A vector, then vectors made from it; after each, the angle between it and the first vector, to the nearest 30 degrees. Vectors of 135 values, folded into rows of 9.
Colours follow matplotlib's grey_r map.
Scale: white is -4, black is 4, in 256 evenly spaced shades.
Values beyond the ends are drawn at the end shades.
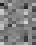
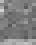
60 degrees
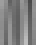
90 degrees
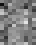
30 degrees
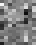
150 degrees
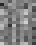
30 degrees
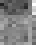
60 degrees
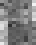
60 degrees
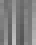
90 degrees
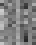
30 degrees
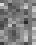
150 degrees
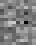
120 degrees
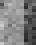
60 degrees
